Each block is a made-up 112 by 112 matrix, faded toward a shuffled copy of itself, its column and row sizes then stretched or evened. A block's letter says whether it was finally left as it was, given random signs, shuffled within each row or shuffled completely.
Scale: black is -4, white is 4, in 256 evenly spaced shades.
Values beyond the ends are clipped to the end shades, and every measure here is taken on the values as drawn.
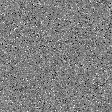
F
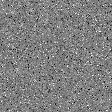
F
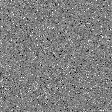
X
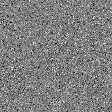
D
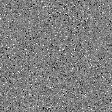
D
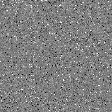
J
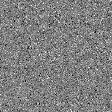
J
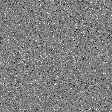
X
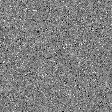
X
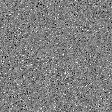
X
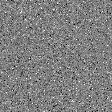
D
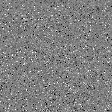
D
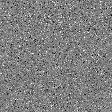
X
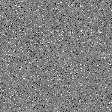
X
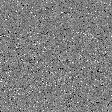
X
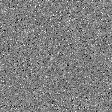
X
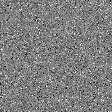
D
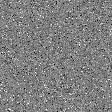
F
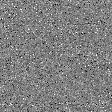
X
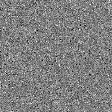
J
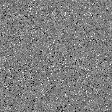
D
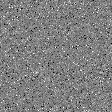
X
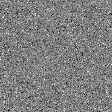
D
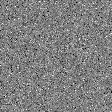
F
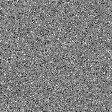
X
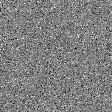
X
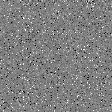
J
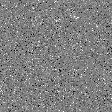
J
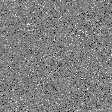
F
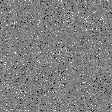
J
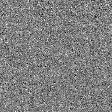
D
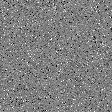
F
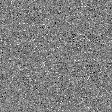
D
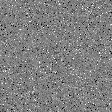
X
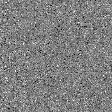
D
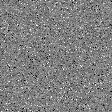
X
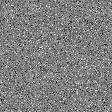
F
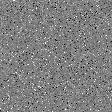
F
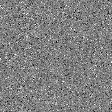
D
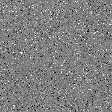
X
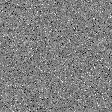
F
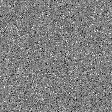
X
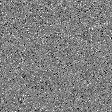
X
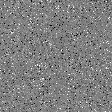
D
